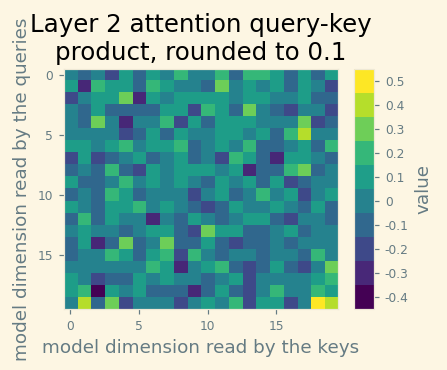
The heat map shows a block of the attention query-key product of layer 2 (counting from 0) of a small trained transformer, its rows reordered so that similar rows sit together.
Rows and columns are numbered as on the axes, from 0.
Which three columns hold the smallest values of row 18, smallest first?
2, 9, 13
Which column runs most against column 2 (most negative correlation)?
1
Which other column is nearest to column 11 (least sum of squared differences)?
6
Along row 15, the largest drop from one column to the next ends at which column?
8
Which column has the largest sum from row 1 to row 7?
17
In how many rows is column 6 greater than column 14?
8
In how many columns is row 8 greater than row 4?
9
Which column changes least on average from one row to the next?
14
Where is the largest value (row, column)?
19, 18
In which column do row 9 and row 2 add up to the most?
4
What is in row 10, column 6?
0
